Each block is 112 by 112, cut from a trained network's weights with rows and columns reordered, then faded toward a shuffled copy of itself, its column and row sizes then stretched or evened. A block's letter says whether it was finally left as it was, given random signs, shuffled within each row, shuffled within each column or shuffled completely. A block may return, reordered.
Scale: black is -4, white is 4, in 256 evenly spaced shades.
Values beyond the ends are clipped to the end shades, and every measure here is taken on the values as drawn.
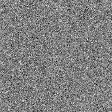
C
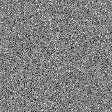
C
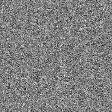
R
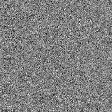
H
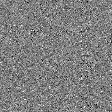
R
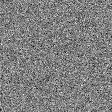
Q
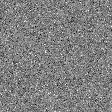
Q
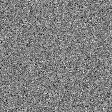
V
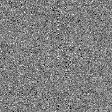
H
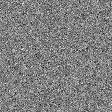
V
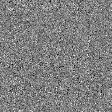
R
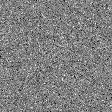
Q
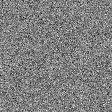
Q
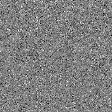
R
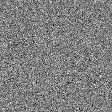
R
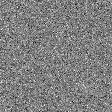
Q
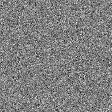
C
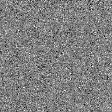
R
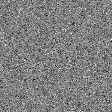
V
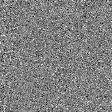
R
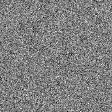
C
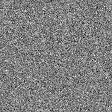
V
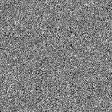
H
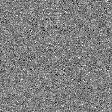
H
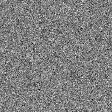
C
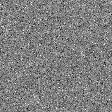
Q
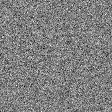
Q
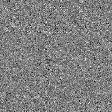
H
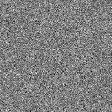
H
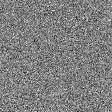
V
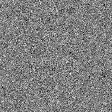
C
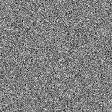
V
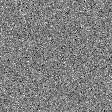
Q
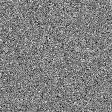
Q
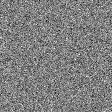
Q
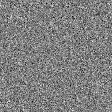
V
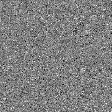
H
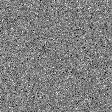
Q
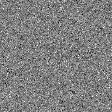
C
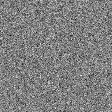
V
